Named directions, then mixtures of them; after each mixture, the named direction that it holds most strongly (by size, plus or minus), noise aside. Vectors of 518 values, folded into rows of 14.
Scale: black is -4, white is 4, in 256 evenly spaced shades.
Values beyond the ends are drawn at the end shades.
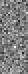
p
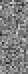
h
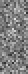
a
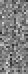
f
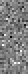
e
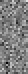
f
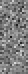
e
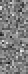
h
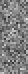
a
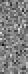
e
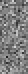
h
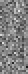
a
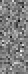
e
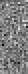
e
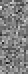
h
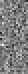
f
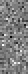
e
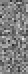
p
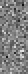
p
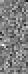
f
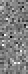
e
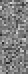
h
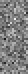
a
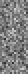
a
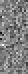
f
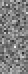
p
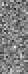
p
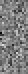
f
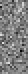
h
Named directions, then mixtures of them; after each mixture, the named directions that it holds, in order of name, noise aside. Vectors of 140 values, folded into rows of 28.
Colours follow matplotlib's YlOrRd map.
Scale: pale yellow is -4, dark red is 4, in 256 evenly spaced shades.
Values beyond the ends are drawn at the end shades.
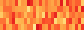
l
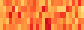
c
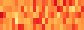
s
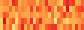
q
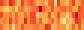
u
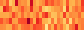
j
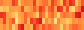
q, s, u.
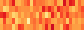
j, q, s.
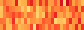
l.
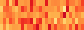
c, j, q.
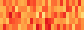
c, l.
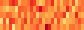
c, q, u.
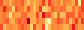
c, j, l.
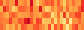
j, u.
